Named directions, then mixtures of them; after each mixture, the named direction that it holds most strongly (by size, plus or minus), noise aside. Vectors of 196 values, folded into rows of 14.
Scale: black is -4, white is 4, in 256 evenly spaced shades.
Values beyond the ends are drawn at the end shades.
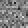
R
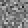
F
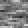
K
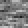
K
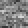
K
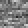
K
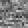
K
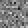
R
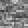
K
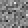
R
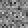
R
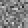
F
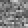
K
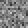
R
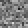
F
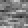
K
